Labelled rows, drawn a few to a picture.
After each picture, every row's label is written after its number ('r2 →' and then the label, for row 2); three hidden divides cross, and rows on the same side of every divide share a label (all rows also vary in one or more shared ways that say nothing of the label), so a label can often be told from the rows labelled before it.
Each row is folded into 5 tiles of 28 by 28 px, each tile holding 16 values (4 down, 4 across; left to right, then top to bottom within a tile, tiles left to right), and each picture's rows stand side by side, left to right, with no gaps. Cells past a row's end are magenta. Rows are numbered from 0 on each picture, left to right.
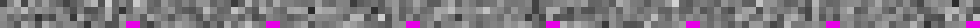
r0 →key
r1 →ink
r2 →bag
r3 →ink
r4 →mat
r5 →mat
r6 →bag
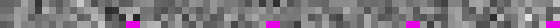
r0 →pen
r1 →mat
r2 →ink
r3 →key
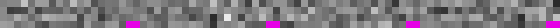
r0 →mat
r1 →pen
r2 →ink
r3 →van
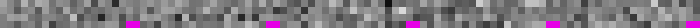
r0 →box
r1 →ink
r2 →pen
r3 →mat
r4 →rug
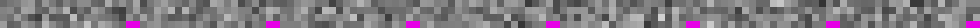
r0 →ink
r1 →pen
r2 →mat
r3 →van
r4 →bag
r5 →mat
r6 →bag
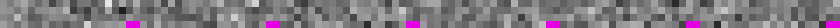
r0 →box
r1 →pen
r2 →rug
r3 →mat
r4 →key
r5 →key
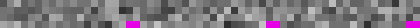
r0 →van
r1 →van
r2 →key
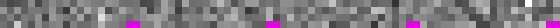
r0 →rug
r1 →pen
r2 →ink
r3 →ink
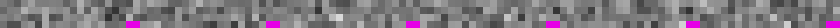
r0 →ink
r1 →mat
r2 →van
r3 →pen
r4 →box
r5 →box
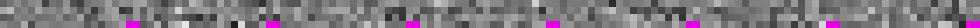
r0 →bag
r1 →ink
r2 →ink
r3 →mat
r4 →box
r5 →mat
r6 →ink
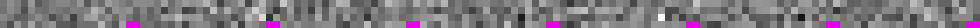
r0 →pen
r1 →van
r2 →box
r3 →box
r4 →key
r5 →ink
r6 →pen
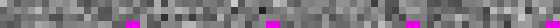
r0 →ink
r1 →key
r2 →ink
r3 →rug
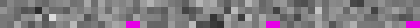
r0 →van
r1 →pen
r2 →bag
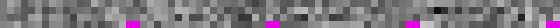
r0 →van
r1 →box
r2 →key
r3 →mat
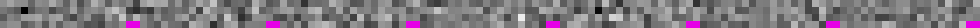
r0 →van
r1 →mat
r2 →key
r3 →key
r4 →van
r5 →rug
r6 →ink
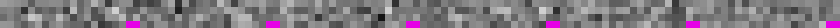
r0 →van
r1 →rug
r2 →box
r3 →rug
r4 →ink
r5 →box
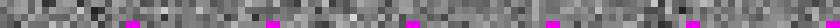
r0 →bag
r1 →key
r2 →van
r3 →van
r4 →bag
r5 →box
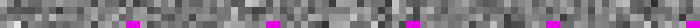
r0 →mat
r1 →pen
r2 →van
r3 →bag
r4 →box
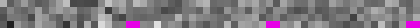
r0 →ink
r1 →mat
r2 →pen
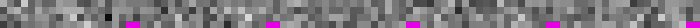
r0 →box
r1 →rug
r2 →mat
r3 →rug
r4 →bag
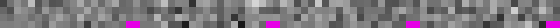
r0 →rug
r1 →van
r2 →box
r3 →pen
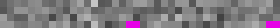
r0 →rug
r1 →mat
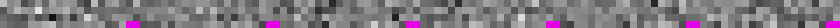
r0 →ink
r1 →key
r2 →rug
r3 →rug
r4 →ink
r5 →bag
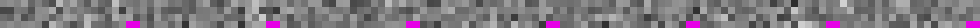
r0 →mat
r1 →van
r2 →bag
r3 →key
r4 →van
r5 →ink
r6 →box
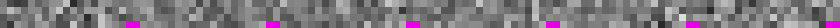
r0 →key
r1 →bag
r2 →box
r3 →mat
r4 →van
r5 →pen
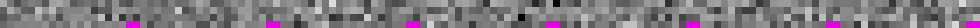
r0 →box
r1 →key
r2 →ink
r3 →mat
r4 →bag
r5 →rug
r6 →bag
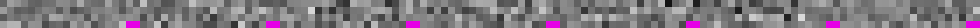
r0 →mat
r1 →pen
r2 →rug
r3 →pen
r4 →van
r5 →van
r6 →box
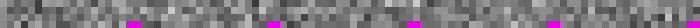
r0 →pen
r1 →key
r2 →key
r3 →rug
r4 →rug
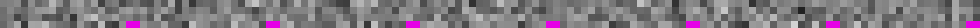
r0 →pen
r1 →rug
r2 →rug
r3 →van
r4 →ink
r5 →van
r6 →mat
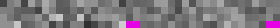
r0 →van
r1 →pen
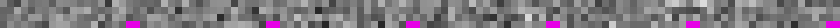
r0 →van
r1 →pen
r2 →van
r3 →key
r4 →rug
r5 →box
